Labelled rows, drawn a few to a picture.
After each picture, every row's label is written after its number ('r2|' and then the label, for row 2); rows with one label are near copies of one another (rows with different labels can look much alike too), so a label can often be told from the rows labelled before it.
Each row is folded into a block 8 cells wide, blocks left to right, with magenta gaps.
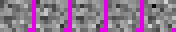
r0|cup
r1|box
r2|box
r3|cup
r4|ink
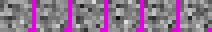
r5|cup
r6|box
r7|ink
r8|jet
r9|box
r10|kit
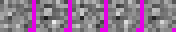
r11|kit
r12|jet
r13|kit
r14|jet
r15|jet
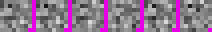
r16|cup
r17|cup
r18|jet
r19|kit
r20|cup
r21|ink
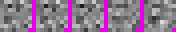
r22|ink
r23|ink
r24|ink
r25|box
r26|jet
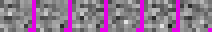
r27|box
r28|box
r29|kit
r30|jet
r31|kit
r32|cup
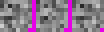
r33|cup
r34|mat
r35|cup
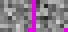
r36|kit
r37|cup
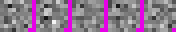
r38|ink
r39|jet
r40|cup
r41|cup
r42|kit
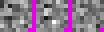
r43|cup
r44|jet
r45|kit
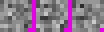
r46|kit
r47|box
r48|cup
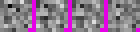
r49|ink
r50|cup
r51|cup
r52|kit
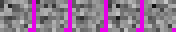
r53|cup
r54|mat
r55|box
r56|cup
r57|ink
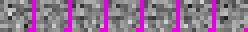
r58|kit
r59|kit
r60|cup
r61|cup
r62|cup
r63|ink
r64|mat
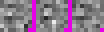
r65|box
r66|jet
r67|cup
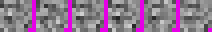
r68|box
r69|cup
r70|box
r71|box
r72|jet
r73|box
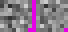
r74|cup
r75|ink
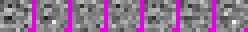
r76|mat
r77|jet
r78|ink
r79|ink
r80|mat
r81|cup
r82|jet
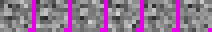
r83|cup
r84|mat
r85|jet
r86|box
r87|cup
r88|ink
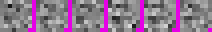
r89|ink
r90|cup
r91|ink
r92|box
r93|box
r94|cup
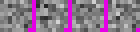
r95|kit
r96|cup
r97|ink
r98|kit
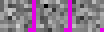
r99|kit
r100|ink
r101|mat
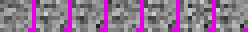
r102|mat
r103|box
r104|box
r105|mat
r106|box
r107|kit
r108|box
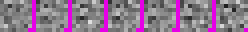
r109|ink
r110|mat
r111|jet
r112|mat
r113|mat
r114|cup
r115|ink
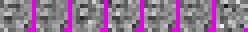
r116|box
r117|box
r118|jet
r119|box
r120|box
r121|box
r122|ink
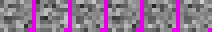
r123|box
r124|mat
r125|ink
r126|box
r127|ink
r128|ink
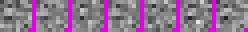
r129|mat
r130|cup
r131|jet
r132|cup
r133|ink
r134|jet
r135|mat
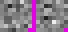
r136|ink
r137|jet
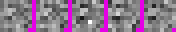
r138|kit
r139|kit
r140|jet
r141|box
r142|mat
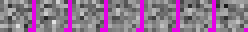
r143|kit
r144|jet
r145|kit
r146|mat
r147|kit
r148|mat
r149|cup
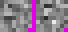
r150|cup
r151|jet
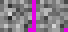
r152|kit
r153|kit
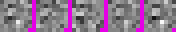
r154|jet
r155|mat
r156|box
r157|jet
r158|jet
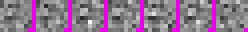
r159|box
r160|cup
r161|jet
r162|mat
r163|box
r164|jet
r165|ink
